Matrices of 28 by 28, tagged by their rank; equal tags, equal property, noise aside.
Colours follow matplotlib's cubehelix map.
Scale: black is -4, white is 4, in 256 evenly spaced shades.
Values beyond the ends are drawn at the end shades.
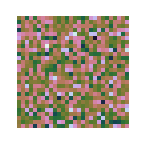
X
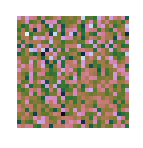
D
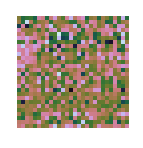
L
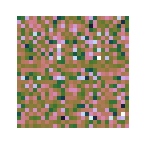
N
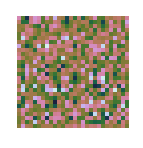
N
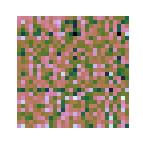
N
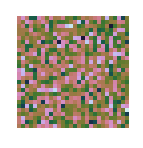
X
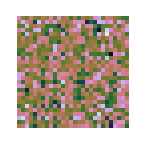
X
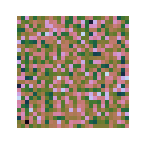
X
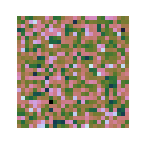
X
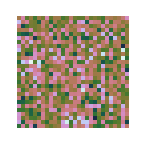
X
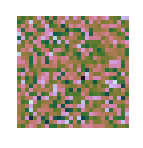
X
